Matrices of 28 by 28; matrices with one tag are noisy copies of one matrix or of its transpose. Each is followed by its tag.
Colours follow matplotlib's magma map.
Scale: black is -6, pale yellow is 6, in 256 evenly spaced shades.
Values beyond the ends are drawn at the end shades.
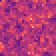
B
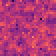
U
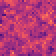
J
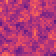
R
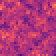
R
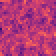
U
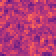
B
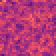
B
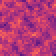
R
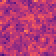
B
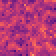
U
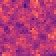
R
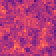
J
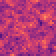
J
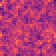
B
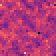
R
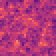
J
